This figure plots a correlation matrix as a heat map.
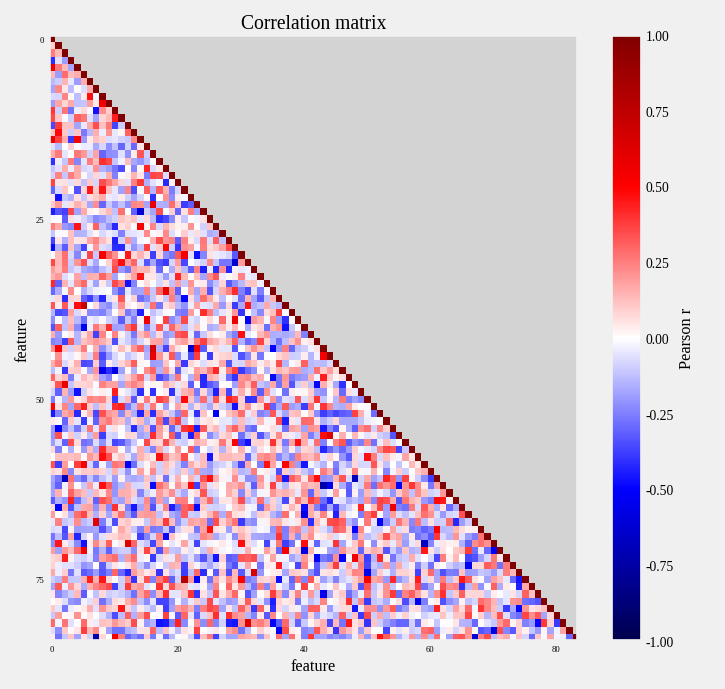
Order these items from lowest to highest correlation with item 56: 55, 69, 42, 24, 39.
69, 55, 24, 42, 39
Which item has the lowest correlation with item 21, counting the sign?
36
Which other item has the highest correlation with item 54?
65
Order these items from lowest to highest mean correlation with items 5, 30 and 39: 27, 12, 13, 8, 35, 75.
13, 35, 27, 12, 8, 75
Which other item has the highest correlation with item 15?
39
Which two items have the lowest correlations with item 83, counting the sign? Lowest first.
7, 67
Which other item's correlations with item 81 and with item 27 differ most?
31
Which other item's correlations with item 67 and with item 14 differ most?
24
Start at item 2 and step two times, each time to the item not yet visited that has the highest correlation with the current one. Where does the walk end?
72
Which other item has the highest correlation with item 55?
44
